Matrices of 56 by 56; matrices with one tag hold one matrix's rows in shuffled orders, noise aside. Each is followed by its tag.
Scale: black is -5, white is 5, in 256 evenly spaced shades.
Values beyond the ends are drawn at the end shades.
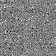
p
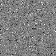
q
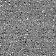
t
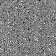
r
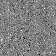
r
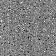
r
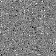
q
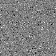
q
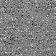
p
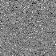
q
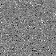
q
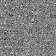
p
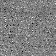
p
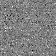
p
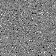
q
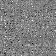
p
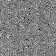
r
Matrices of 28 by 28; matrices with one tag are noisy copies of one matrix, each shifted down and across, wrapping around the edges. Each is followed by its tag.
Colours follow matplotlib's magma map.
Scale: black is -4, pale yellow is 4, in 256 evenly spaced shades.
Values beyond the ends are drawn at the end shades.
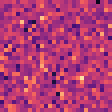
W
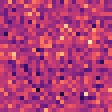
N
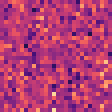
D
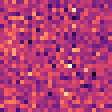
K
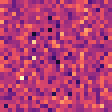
D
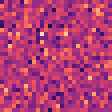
W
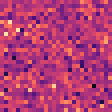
N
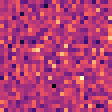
W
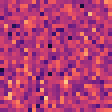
W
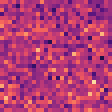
N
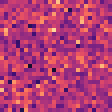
N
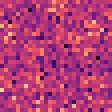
N
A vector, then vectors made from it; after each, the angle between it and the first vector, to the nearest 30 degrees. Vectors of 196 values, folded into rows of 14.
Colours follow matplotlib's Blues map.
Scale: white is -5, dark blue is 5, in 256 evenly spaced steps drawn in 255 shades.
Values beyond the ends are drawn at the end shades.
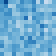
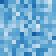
60 degrees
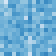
150 degrees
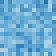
90 degrees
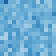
60 degrees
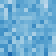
90 degrees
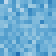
120 degrees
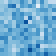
120 degrees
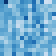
30 degrees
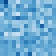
60 degrees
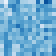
150 degrees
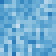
60 degrees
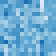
90 degrees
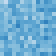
150 degrees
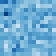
60 degrees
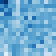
60 degrees
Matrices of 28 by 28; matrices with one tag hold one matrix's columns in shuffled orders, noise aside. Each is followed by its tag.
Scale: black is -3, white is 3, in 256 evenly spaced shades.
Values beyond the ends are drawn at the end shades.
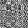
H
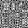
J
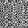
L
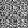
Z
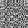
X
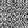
X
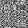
H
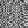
L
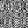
J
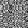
H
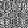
J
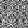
Z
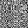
H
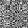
H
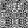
J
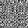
L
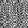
L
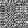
L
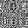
J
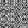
X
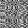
Z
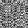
L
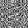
X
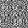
Z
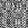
J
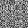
H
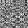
X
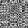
L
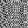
L
